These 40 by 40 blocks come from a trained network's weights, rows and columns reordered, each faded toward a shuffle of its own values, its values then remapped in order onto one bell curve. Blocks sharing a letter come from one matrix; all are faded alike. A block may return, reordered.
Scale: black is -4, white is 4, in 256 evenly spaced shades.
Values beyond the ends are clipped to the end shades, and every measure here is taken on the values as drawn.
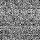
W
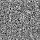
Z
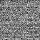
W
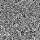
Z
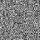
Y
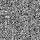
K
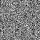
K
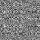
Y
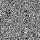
Z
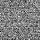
W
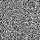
Z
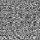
Y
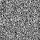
K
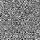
Y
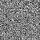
K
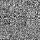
Y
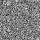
K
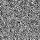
K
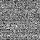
W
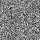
K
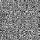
Y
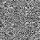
Y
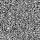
K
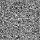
Z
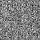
Z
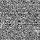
W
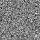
Z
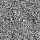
K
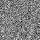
K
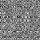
Y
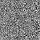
Z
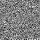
Z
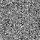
K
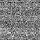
W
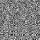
Y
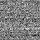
W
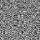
Y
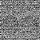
W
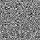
Y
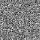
Y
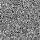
Z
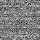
W
